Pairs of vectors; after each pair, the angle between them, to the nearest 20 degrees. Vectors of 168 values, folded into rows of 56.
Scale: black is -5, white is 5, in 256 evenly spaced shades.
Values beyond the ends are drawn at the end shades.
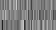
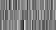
140 degrees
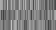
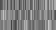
160 degrees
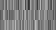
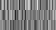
140 degrees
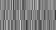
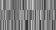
60 degrees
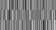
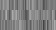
40 degrees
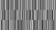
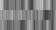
80 degrees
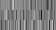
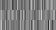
140 degrees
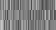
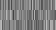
60 degrees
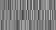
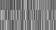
80 degrees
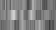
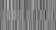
80 degrees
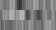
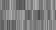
40 degrees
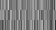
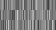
80 degrees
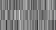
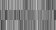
140 degrees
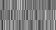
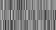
160 degrees
